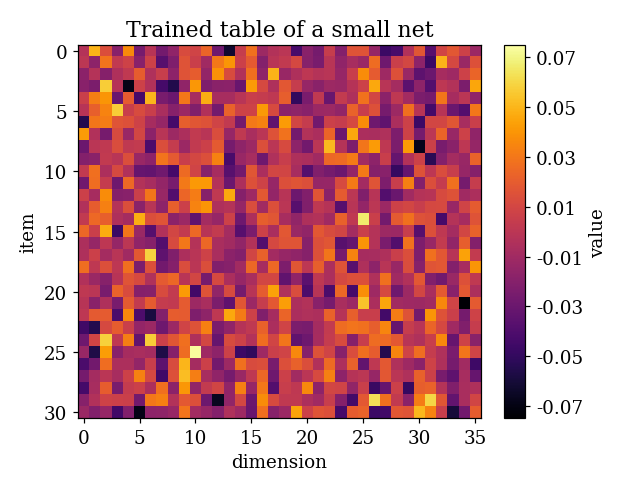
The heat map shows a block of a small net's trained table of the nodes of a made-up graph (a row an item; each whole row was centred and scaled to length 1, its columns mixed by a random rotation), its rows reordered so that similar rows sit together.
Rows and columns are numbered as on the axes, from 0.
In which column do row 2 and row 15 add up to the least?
30
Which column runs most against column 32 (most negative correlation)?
5
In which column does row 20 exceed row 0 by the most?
13
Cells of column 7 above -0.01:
13
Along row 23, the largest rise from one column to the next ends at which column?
2
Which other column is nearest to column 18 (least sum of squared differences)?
32
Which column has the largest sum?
9
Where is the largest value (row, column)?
25, 10
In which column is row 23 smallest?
1
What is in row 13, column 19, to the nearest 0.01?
-0.04
